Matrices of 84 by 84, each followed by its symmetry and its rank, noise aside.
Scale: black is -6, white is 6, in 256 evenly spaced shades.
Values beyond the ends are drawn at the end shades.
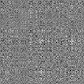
symmetric, rank seven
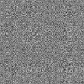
symmetric, rank six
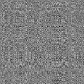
no symmetry, rank six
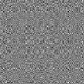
no symmetry, rank six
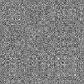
symmetric, rank seven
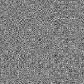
symmetric, rank eight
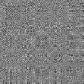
symmetric, rank eight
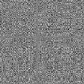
antisymmetric, rank eight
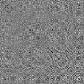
symmetric, rank seven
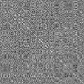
symmetric, rank eight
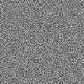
antisymmetric, rank eight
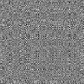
no symmetry, rank seven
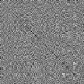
symmetric, rank eight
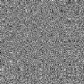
antisymmetric, rank eight
